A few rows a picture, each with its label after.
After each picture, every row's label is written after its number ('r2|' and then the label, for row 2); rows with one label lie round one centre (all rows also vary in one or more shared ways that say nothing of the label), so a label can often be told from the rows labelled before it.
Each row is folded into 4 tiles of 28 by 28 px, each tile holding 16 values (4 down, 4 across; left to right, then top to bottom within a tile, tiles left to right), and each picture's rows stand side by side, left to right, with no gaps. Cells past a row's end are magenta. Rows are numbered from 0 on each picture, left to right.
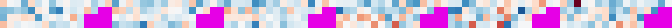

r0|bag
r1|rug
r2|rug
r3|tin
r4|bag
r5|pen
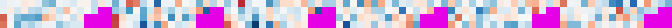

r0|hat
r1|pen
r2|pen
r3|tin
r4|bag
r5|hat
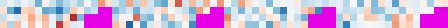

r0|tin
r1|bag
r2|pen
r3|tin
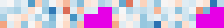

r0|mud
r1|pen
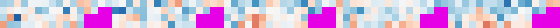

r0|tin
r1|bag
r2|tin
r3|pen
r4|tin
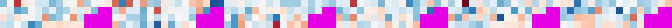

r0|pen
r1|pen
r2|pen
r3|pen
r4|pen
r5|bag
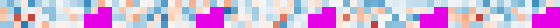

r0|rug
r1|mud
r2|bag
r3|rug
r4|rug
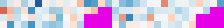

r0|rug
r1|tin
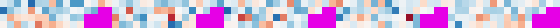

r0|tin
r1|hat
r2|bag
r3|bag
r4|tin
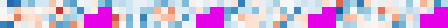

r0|rug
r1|hat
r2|bag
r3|bag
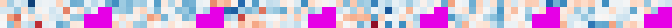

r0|rug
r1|tin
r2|bag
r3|rug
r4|mud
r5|pen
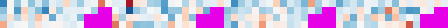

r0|tin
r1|pen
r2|tin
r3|tin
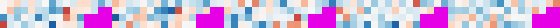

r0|mud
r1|mud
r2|pen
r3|rug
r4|bag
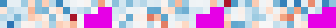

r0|tin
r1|tin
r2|hat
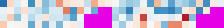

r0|mud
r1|tin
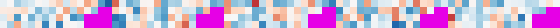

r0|mud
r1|mud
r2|hat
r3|bag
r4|hat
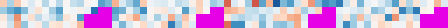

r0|pen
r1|bag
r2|hat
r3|tin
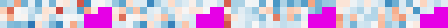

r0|rug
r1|rug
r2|hat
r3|hat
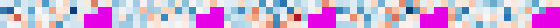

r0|bag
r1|tin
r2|tin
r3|bag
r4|pen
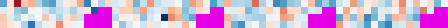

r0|pen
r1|mud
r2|hat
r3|mud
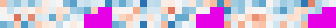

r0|rug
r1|rug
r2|tin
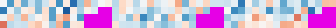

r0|tin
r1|mud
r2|tin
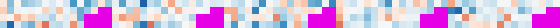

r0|rug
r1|rug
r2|rug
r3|hat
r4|bag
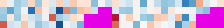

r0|bag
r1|hat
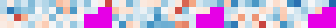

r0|bag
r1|mud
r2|rug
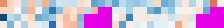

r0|mud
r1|tin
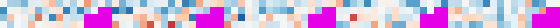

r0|tin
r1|tin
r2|tin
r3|rug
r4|rug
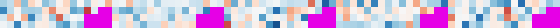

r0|bag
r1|pen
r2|mud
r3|rug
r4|hat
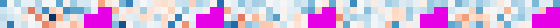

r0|tin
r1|rug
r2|rug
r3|hat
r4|rug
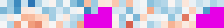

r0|tin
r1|pen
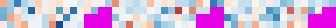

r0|bag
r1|mud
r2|mud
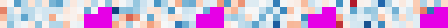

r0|hat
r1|bag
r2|mud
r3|pen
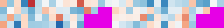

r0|bag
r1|rug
